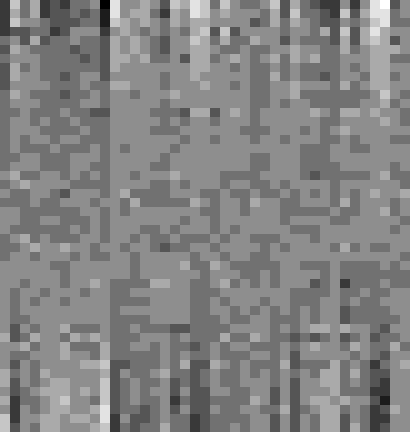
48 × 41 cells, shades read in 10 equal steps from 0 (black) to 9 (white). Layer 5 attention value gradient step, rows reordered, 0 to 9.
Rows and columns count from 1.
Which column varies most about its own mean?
11
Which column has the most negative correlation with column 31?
19
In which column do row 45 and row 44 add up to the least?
39
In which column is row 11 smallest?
7
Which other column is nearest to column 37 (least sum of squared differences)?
14
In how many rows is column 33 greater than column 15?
15
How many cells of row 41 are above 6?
1
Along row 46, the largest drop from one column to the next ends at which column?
12
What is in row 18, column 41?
5
